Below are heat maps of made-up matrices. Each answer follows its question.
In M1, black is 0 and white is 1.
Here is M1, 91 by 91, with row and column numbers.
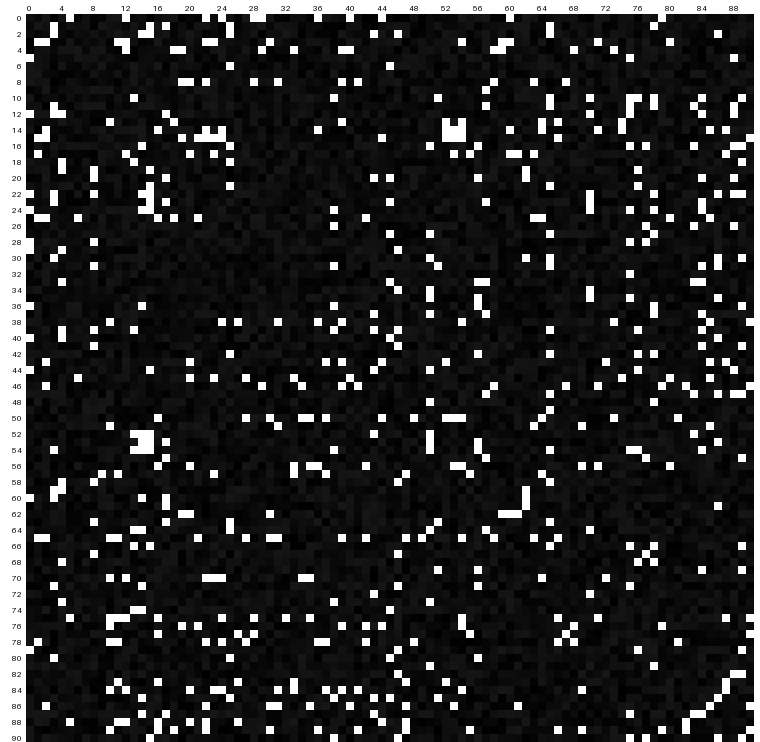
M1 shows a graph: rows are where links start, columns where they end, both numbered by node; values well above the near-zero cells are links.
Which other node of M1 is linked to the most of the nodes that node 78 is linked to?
node 65
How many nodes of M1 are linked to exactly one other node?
3
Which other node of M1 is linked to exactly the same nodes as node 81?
node 48
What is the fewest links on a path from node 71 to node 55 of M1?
4
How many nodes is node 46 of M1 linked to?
11
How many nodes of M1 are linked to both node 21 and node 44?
2
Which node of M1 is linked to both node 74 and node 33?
node 45
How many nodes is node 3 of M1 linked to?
12
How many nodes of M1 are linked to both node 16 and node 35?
3
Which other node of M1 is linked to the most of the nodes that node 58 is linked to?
node 39
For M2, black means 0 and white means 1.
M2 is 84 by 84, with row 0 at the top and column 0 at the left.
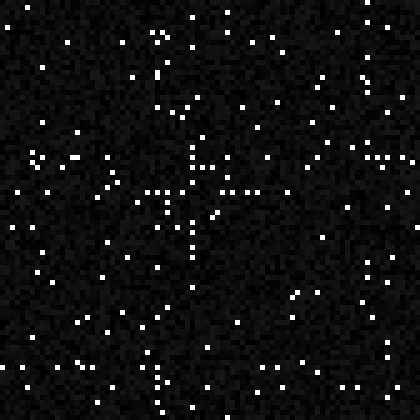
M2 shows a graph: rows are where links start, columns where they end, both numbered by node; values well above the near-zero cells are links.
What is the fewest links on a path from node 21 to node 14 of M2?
2
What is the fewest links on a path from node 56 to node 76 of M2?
5
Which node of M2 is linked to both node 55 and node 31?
node 73
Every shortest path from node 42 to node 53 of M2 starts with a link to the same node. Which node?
node 33
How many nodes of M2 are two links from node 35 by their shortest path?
4
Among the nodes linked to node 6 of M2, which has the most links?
node 45
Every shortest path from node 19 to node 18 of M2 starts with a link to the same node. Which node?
node 80
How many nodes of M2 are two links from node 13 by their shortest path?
3
